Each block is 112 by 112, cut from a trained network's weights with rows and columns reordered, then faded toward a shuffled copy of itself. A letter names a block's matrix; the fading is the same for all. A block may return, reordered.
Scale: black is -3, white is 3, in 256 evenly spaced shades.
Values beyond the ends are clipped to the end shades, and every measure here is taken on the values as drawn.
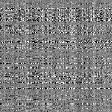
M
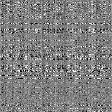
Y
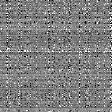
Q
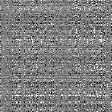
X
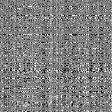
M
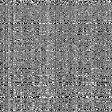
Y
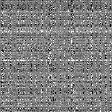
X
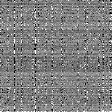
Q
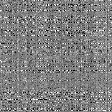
Y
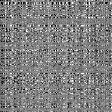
M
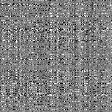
M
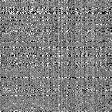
Y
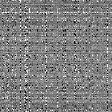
Q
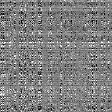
X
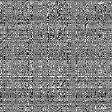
X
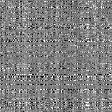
M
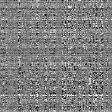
X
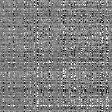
X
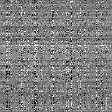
Q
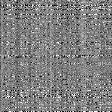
Y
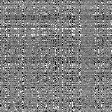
X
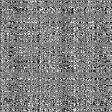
M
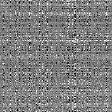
X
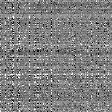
Q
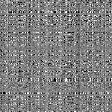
M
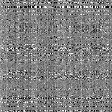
Y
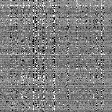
Q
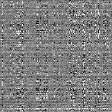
Q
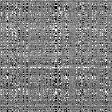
X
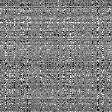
X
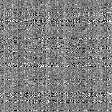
Y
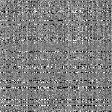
Y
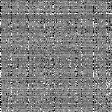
Q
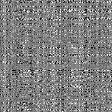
M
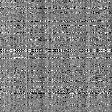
Y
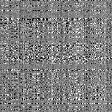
M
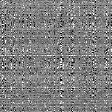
Q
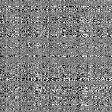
Y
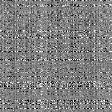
M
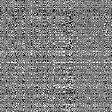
X
